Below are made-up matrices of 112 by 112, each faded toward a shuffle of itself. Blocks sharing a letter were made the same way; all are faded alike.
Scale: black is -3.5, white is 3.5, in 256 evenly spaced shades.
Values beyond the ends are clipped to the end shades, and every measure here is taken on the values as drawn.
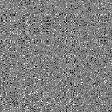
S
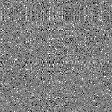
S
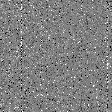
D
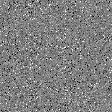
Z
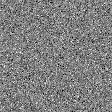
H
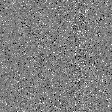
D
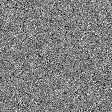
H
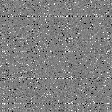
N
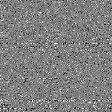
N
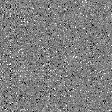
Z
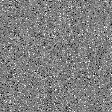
Z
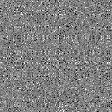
S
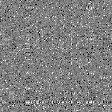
N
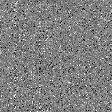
Z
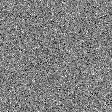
H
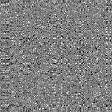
S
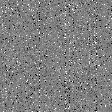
D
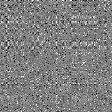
S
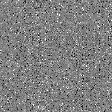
Z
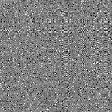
S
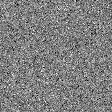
H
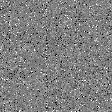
D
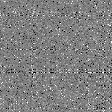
N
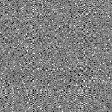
S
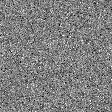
H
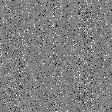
D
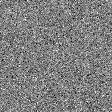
H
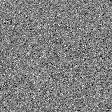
H
